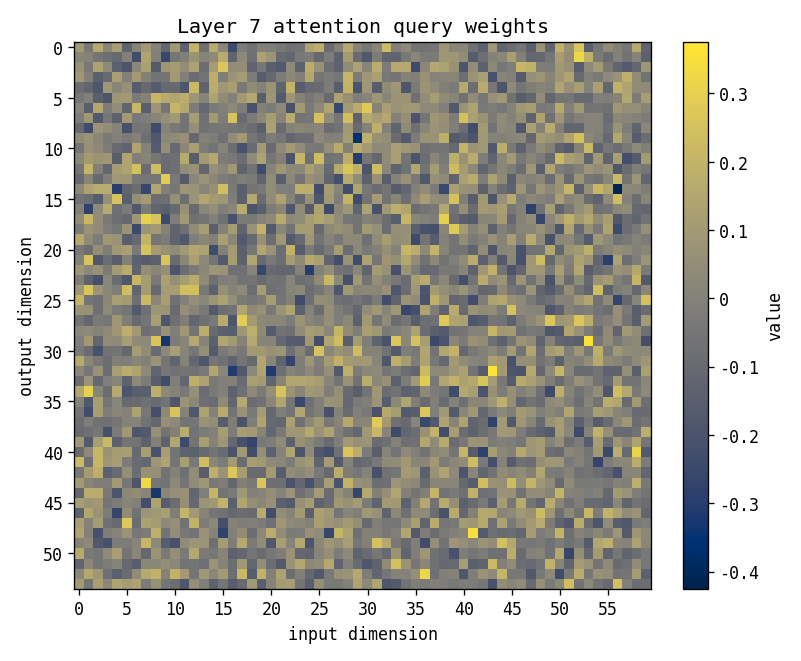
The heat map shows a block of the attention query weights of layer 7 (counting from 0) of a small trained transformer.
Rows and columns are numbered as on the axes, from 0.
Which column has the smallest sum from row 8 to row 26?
17
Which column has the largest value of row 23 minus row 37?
36
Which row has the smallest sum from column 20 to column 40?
22
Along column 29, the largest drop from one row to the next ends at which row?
11
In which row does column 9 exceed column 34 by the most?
26
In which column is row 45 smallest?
7
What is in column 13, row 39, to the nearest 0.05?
0.1
